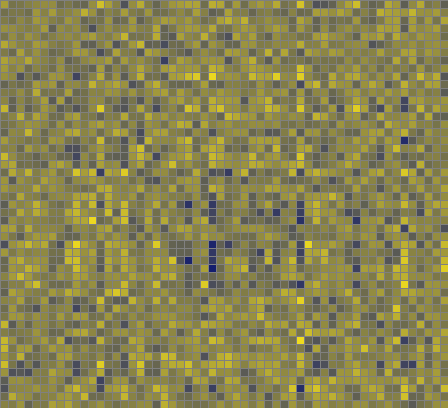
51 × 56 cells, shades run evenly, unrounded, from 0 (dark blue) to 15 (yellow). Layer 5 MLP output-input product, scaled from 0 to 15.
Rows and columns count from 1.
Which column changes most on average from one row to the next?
38
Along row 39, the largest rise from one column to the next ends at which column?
50
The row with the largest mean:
10
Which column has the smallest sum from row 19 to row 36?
27
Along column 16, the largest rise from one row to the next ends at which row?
22
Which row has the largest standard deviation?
31
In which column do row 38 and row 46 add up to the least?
40
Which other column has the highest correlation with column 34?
45
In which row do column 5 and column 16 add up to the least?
46
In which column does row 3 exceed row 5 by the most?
29
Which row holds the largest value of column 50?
39
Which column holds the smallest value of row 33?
24
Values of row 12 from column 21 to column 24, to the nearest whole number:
10 7 10 8
